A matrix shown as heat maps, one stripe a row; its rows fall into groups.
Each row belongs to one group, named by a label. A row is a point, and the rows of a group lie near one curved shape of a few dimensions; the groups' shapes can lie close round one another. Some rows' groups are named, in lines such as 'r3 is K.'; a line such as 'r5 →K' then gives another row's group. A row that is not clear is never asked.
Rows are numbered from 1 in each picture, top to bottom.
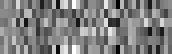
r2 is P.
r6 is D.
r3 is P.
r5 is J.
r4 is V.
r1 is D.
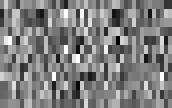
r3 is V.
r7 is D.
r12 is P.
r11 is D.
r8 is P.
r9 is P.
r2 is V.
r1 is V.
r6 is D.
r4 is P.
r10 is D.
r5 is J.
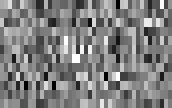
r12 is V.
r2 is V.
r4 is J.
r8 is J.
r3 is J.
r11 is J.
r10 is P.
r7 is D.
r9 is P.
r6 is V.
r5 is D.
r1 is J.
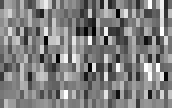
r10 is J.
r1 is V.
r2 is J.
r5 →J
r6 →J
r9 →V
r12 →V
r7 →D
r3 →P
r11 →D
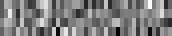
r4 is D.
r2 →P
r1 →V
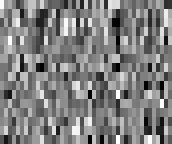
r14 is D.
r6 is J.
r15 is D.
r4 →D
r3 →V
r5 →J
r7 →P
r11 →J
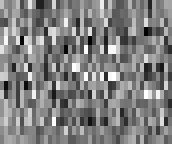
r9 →V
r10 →P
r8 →D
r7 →J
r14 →P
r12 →V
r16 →J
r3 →D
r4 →J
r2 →V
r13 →P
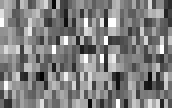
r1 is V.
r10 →J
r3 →V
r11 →V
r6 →P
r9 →V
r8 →P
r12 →J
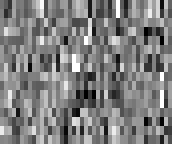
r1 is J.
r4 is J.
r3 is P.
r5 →D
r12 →P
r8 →D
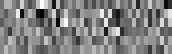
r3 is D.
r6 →V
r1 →V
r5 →P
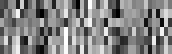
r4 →D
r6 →V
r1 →P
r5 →J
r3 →D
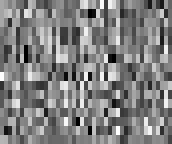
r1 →V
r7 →P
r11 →J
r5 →D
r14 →D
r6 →P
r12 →V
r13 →P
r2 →P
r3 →P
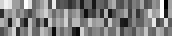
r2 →V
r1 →P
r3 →J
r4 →D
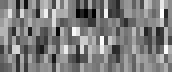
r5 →V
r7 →P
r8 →P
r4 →D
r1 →P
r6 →V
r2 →P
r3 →P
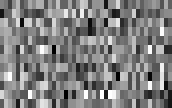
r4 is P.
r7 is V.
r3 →P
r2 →V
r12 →V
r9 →J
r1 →P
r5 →V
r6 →V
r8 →P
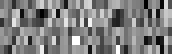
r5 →D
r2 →V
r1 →D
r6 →J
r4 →J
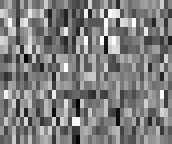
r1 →P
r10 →P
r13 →P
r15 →D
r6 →P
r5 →V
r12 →D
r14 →D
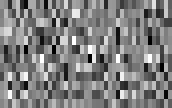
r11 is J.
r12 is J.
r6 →P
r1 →J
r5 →D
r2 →D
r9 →J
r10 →J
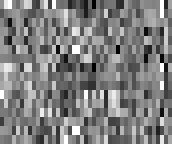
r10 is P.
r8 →P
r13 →D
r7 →D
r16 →D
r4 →D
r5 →P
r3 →J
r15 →D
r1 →P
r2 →V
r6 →D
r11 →V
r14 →V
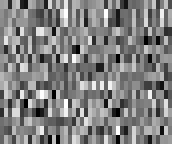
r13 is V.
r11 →V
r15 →J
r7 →D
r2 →D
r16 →D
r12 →J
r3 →D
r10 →V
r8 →J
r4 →V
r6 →D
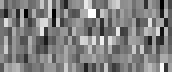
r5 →V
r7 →P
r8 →V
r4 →J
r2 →P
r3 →V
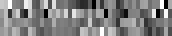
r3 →J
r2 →J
